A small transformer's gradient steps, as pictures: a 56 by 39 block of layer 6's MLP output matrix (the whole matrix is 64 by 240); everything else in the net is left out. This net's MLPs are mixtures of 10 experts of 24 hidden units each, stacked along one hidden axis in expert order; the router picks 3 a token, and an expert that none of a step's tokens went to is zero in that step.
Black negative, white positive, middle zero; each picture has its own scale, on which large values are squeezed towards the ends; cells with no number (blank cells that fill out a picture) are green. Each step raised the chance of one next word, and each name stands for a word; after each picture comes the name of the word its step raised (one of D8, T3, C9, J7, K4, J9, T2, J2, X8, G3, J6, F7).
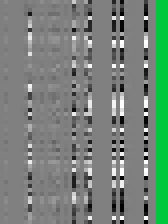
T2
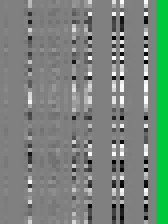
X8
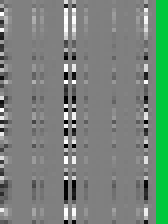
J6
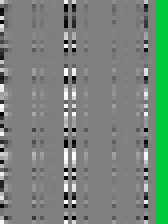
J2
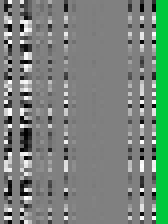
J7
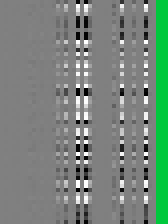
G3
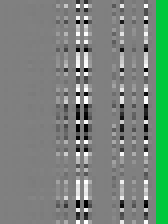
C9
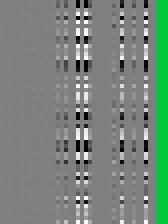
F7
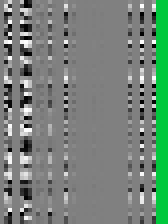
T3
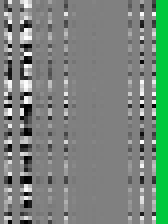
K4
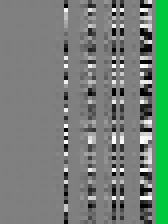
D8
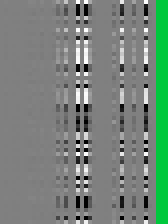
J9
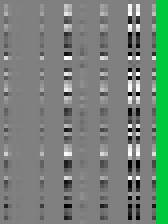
X8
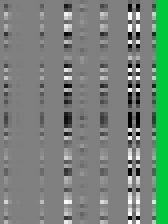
T3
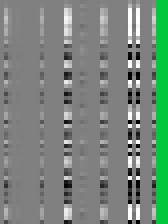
J6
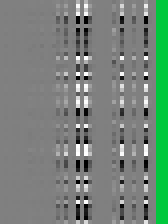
X8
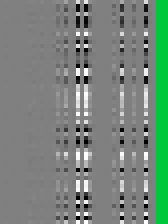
J2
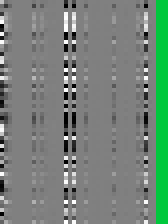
T3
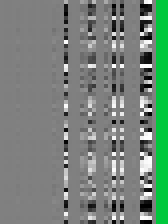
T2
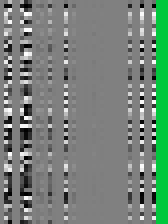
D8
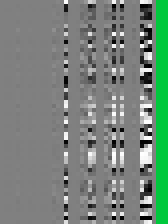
J2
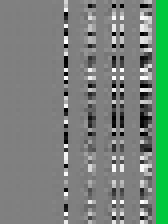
T3
